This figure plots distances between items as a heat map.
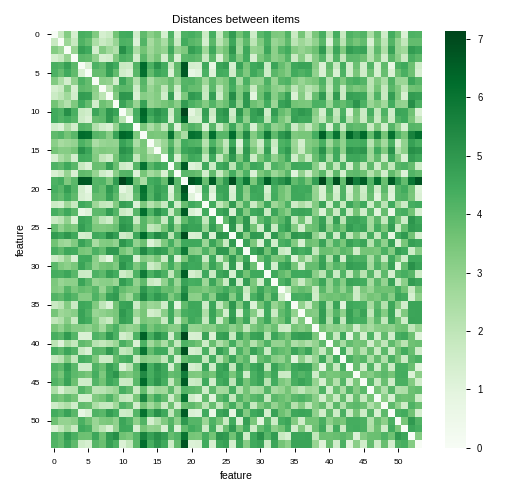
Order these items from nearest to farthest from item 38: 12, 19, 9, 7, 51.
7, 12, 51, 9, 19
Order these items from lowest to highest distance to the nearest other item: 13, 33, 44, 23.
23, 44, 33, 13
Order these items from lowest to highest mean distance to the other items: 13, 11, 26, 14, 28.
14, 11, 26, 28, 13
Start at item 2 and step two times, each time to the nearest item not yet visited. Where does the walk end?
9
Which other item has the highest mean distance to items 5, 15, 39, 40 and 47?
19
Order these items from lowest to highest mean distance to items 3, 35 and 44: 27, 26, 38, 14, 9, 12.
12, 38, 14, 27, 9, 26
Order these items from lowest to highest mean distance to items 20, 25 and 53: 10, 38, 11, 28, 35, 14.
10, 11, 38, 14, 28, 35
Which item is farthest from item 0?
26
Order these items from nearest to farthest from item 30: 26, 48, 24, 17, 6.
6, 48, 24, 17, 26
